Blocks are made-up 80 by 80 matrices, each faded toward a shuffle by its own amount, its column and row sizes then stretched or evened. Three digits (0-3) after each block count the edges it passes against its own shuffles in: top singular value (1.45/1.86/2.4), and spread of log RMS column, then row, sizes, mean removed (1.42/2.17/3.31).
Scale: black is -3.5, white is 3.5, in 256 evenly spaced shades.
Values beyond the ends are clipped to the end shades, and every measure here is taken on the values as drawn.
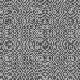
3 0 1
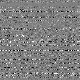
1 0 3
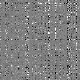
2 3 2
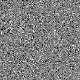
1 1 1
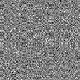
3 0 1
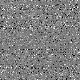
1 0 2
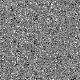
0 1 1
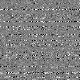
0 1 3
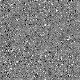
0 1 1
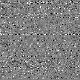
2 0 2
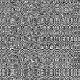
3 1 2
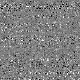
0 0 2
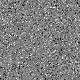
0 0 0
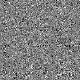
0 2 1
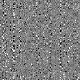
2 2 0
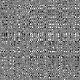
3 2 2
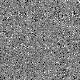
0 1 1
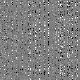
1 3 1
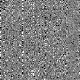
2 2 0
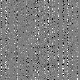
1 3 0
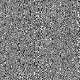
1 2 0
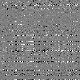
3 1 3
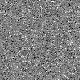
1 0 0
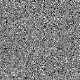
0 2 1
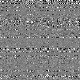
1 1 3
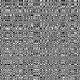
3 1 3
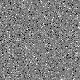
2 0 0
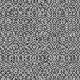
3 0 1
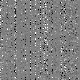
0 3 0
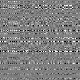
3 0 3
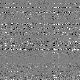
1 1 3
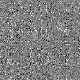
2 1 1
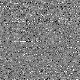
1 0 2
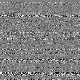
2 0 3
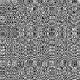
3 1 1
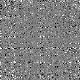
1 2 2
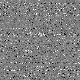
0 0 2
